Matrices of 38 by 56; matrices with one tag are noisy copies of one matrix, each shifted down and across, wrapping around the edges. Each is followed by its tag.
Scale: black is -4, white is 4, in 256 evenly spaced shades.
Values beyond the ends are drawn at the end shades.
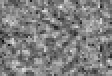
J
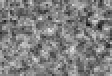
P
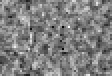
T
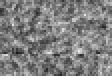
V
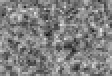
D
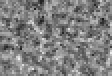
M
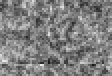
V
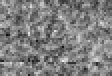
V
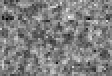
V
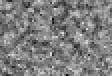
J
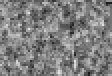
T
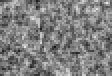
T
